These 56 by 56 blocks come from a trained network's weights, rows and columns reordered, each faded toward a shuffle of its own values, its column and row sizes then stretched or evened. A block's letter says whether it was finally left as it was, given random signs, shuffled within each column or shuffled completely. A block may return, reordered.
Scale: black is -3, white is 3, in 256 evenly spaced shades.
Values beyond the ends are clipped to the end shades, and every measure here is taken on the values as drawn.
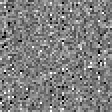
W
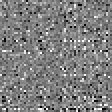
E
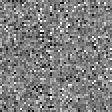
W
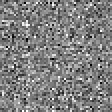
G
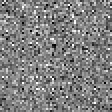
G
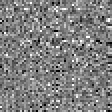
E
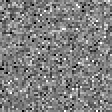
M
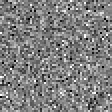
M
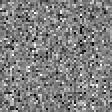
W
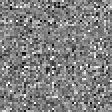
G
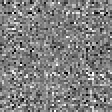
G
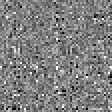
E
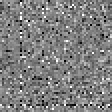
G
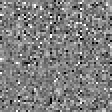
G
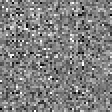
G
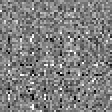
E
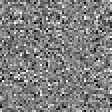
E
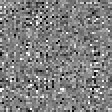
E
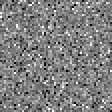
M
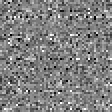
G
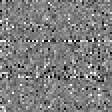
G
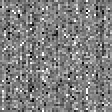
W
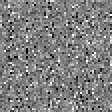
W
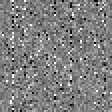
W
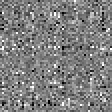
E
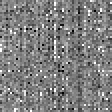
E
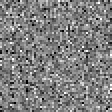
W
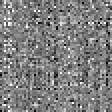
E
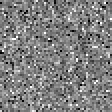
M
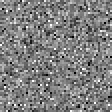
M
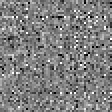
E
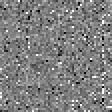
W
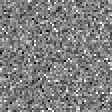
M
